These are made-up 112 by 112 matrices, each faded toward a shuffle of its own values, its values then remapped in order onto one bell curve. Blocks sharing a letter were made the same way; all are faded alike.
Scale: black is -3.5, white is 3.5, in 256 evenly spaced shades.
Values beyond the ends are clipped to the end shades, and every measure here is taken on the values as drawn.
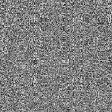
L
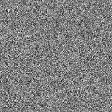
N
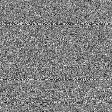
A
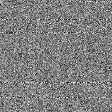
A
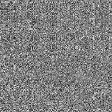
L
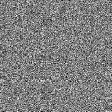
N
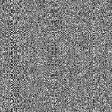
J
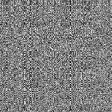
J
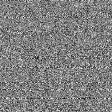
A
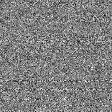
A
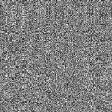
L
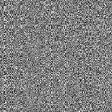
J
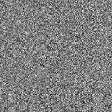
L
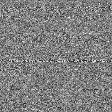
A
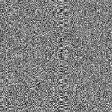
J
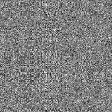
L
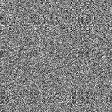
N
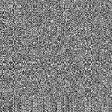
J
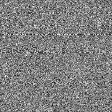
A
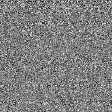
A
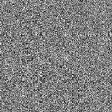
L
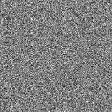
N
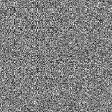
L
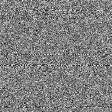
A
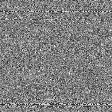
A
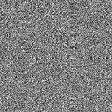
N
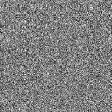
N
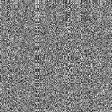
J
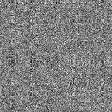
N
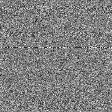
A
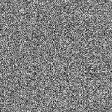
N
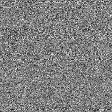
A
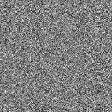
N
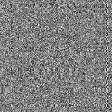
L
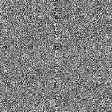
L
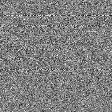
A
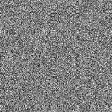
N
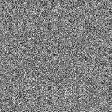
N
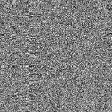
N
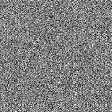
N
